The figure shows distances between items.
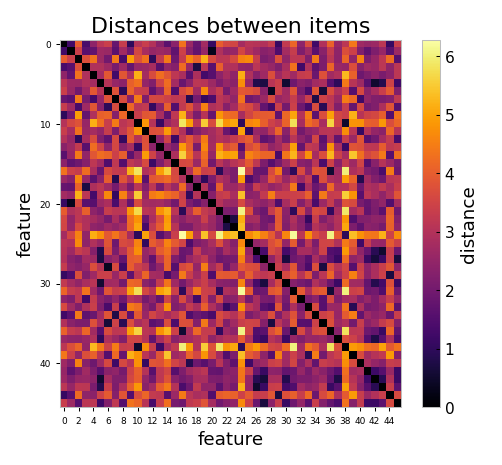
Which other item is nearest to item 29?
44
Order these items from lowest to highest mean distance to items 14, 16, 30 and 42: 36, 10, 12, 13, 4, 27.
27, 36, 12, 4, 13, 10
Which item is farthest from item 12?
19
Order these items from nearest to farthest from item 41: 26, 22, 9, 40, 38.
26, 22, 40, 9, 38
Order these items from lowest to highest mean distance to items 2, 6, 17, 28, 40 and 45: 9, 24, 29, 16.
16, 29, 9, 24
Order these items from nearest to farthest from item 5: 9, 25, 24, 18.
25, 18, 9, 24
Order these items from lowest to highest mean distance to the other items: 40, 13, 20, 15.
20, 15, 40, 13
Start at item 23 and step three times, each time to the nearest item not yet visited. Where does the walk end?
39
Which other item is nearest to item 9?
0
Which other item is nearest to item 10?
38
